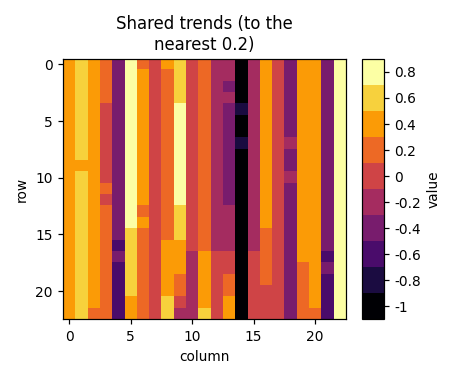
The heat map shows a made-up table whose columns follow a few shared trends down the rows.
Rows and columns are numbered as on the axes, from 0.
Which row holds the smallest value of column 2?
22
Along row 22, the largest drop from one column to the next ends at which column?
14
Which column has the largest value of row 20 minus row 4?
13
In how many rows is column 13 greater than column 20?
1
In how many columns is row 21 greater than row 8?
6
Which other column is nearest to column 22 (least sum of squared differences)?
5
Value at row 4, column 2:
0.4
